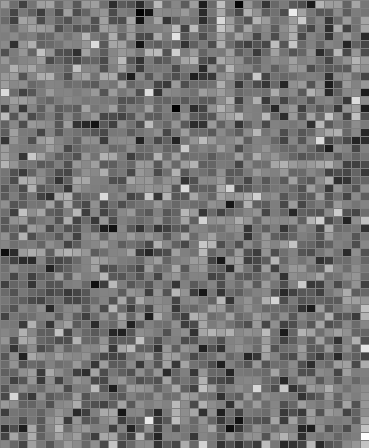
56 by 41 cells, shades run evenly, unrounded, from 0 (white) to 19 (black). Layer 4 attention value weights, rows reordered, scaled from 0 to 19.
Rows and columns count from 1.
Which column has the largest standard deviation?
41
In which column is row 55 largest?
18
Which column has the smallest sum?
4
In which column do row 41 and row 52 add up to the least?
20
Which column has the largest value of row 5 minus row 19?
21
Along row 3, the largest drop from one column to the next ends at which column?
25
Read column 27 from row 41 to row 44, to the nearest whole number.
12 9 9 8
